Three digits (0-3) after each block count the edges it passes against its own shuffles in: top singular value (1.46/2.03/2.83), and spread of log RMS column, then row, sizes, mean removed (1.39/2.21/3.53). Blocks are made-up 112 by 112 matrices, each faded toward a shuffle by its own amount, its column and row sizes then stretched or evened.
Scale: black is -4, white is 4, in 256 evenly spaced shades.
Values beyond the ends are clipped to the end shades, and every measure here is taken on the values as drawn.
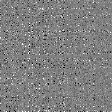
0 2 2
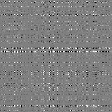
3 2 3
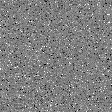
1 0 0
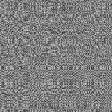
3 0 2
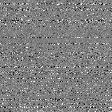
1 0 3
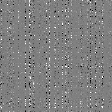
1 3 2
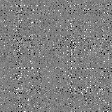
1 2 2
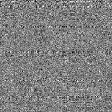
2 0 2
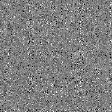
1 2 1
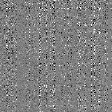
1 3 2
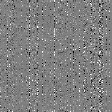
2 3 1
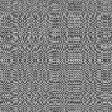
3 0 3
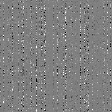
1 3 1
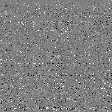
0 1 2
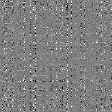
1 3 2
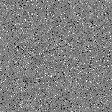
1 0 0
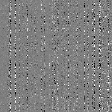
1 3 1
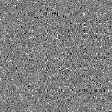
2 1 1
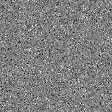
1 0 0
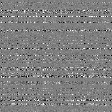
2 1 3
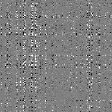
2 3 2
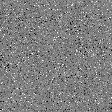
0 0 1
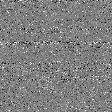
0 0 2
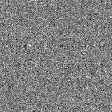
1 0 1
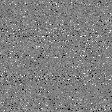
0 0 2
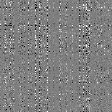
2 3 2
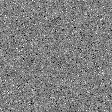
0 0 0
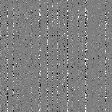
2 3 1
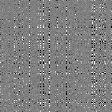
3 3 2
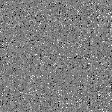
1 1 1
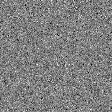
1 0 1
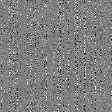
0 3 0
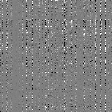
2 3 2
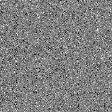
1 1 1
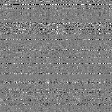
2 1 3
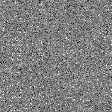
1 1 0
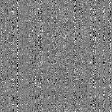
1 3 1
